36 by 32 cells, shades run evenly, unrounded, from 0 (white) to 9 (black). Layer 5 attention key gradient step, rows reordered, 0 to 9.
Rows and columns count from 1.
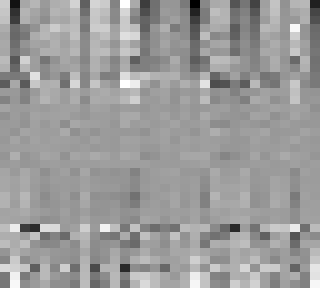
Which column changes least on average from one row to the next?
29
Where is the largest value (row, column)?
1, 20
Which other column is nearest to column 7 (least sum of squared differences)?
27
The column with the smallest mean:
13
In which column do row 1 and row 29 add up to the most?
24
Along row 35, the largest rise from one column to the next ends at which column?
3
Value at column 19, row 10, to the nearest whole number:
4
